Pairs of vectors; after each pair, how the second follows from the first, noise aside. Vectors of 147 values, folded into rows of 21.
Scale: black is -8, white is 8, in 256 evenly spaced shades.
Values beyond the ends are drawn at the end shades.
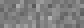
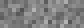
reversed.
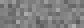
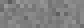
reversed, negated, shrunk.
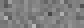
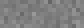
reversed, negated, shrunk.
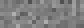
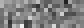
reversed, negated, scaled up.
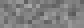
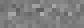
reversed, negated, partly zeroed.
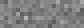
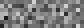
reversed, negated, scaled up.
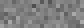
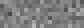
reversed, negated.
